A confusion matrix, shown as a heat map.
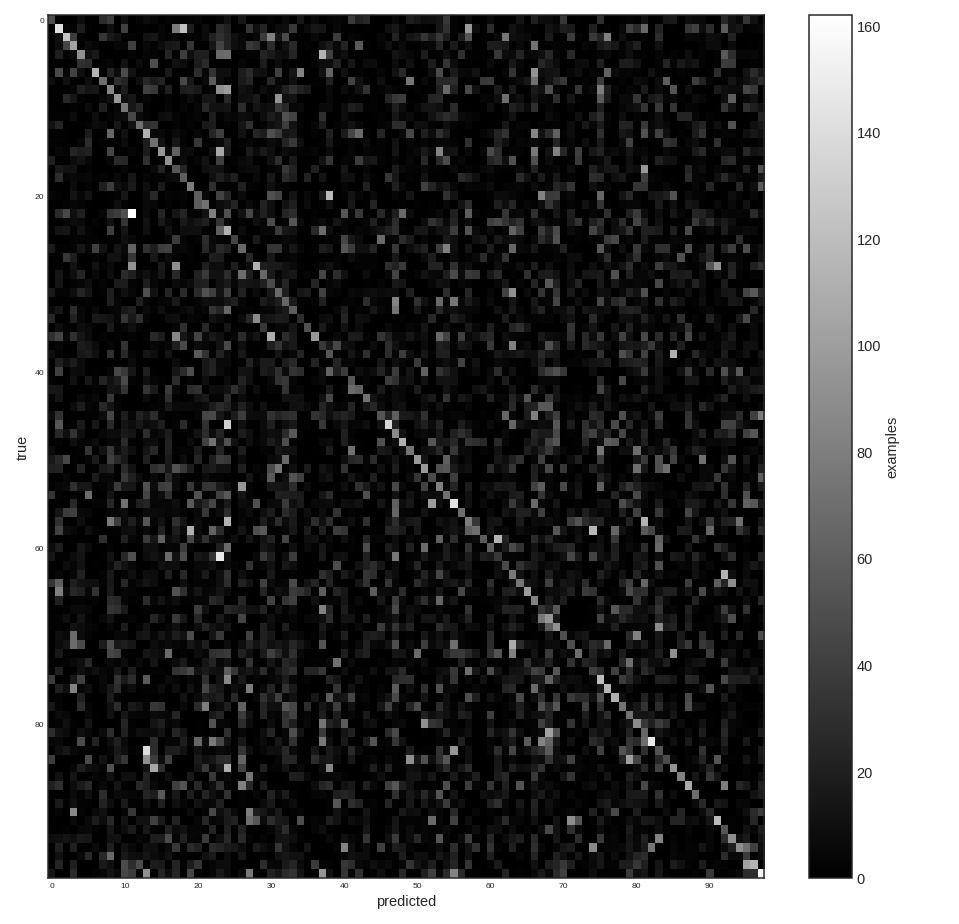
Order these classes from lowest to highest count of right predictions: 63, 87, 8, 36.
63, 8, 36, 87
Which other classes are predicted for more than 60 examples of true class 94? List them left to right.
40, 74, 82, 95
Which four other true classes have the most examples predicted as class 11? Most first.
22, 28, 26, 61
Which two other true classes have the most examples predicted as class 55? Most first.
83, 97
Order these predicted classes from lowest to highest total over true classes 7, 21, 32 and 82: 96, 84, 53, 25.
96, 25, 84, 53
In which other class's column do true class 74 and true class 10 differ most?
57
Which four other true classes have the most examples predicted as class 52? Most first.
55, 91, 48, 97
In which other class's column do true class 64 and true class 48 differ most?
93
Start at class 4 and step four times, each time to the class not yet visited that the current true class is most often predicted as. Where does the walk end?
68
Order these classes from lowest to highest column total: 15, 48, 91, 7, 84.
7, 84, 91, 48, 15
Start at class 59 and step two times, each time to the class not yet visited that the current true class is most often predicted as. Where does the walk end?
23
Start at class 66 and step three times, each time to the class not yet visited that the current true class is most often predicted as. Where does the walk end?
54
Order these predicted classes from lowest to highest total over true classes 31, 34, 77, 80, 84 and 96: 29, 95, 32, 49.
29, 32, 49, 95
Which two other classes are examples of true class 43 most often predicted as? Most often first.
65, 38
